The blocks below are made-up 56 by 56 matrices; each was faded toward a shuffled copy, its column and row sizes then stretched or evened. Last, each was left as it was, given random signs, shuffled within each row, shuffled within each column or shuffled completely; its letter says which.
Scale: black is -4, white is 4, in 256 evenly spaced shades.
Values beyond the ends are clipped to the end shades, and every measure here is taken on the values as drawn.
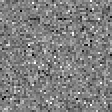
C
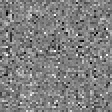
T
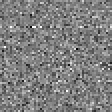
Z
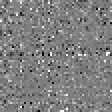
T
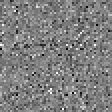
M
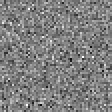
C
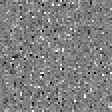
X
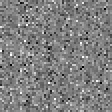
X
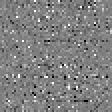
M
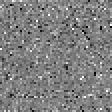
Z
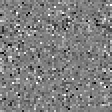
M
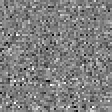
Z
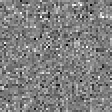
M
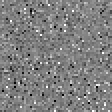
C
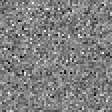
Z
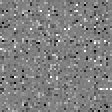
M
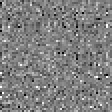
T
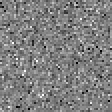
C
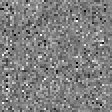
X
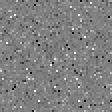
C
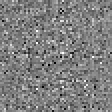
M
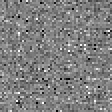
T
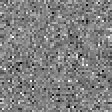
T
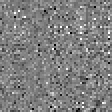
T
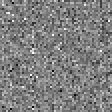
X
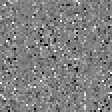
X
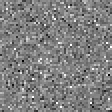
C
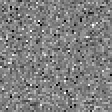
C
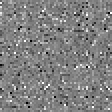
M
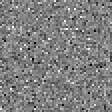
C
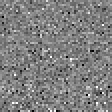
Z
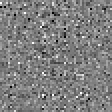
M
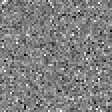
C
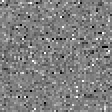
Z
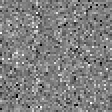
X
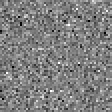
Z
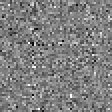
M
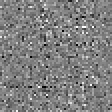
M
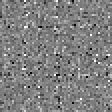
M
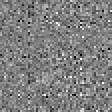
T
